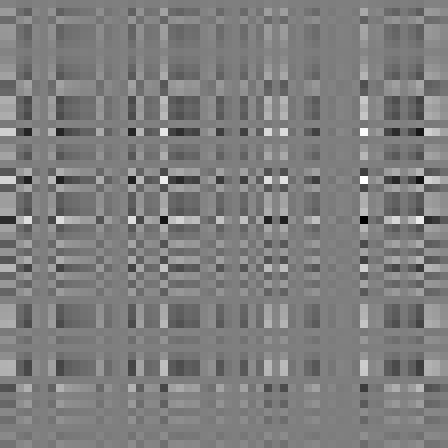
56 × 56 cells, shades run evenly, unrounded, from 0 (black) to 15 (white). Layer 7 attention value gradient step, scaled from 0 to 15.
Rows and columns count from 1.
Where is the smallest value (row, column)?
28, 46
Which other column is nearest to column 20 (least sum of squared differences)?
14
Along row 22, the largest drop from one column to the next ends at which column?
54
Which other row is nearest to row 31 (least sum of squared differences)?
24
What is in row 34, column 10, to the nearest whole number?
6
